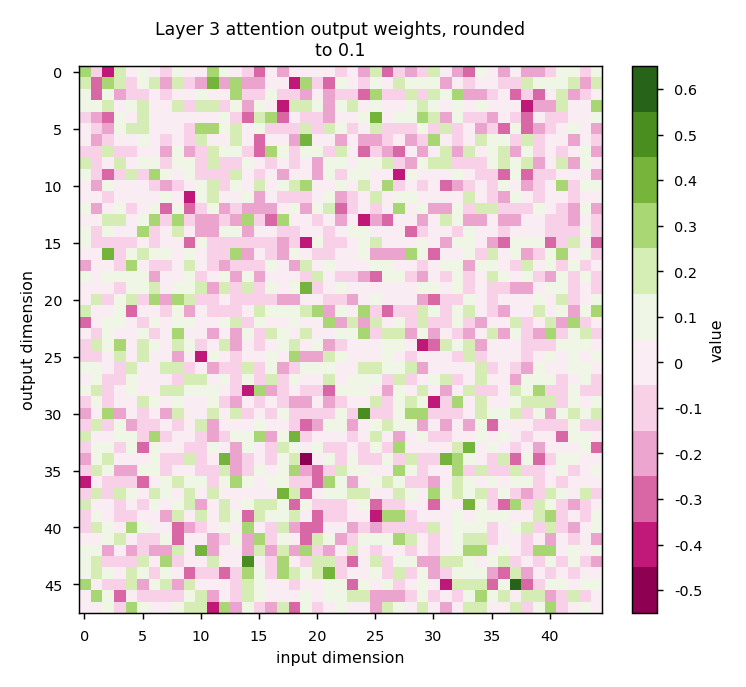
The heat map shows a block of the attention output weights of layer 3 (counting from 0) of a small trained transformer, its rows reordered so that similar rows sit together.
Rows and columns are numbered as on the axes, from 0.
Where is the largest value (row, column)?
45, 37
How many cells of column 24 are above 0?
19
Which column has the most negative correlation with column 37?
31
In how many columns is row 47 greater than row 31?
22
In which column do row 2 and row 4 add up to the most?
25
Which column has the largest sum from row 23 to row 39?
27
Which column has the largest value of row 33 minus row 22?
33
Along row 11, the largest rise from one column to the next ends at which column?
10
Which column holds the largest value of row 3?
44
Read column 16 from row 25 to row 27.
0.1 0.1 0.2
